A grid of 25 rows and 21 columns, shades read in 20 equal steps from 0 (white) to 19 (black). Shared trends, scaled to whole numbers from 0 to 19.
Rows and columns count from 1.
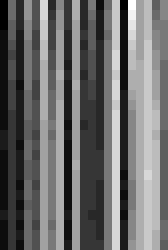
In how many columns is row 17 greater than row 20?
1
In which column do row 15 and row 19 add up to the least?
15
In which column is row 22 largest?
16
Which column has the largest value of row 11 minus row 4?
17
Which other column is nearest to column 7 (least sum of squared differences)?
14
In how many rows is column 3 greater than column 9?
9
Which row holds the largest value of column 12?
22
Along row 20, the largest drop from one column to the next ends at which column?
10
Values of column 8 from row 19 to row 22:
6 6 6 6
